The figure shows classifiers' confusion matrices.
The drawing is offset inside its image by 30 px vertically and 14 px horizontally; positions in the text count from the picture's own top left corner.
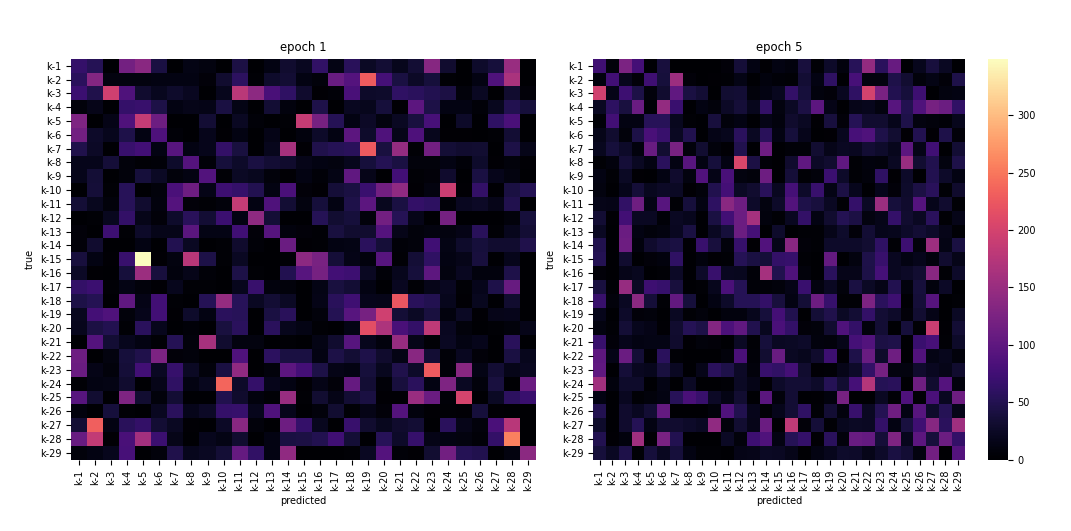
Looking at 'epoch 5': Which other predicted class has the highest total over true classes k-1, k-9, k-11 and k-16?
k-23
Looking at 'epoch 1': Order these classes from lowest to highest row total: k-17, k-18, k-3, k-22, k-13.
k-17, k-13, k-22, k-18, k-3
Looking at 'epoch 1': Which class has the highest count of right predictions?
k-28
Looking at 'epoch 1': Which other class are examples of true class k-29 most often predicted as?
k-14
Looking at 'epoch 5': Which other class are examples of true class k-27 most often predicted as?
k-16
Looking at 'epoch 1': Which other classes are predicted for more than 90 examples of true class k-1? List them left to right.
k-4, k-5, k-23, k-28
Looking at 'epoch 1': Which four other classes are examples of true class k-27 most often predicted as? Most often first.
k-2, k-28, k-11, k-14
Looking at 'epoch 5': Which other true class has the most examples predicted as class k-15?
k-22
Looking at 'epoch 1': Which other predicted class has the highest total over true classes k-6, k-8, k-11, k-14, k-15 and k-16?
k-5
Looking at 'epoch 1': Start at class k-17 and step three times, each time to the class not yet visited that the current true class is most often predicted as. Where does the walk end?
k-19
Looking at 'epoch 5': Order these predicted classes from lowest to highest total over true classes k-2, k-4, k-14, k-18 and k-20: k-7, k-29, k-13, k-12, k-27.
k-13, k-29, k-12, k-7, k-27
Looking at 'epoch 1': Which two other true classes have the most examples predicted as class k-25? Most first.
k-23, k-29
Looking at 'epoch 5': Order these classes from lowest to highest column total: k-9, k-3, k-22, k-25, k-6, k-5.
k-9, k-5, k-25, k-6, k-3, k-22
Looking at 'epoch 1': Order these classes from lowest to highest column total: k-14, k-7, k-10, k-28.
k-7, k-10, k-14, k-28
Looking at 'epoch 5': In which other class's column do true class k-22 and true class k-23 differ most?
k-24
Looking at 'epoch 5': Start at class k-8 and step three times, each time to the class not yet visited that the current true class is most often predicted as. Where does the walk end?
k-3
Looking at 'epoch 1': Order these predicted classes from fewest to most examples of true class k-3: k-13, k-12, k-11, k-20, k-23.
k-20, k-23, k-13, k-12, k-11
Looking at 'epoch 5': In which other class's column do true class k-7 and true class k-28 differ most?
k-4
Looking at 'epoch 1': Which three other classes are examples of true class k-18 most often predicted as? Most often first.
k-21, k-10, k-4
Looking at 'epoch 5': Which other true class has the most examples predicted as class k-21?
k-28
